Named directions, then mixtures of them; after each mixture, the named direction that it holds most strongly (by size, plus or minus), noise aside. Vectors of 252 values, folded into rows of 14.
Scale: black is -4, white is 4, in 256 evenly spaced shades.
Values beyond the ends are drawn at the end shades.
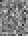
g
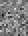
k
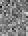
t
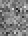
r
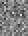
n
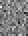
t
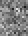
r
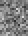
r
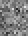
r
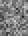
r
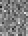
t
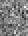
r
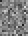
g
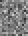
g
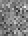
r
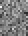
t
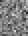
g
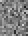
g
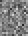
g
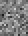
k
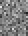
t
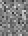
n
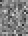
g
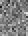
t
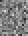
g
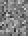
k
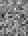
k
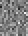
t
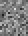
k
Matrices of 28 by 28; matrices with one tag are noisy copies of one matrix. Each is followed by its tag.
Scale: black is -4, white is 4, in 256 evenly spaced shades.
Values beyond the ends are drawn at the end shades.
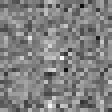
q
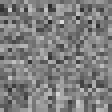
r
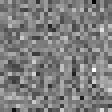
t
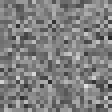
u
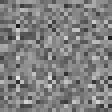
u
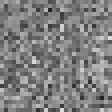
t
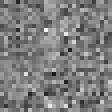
q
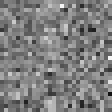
q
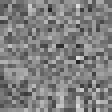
r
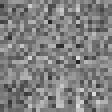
r
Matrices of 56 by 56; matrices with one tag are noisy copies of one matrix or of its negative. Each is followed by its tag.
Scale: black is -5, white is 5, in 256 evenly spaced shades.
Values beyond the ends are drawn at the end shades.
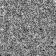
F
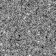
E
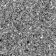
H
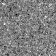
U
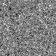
U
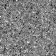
H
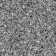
E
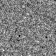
E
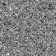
U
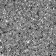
H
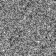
E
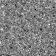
F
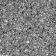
H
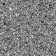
U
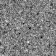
H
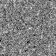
H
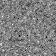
E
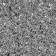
U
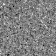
U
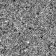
H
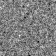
E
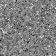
H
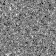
U
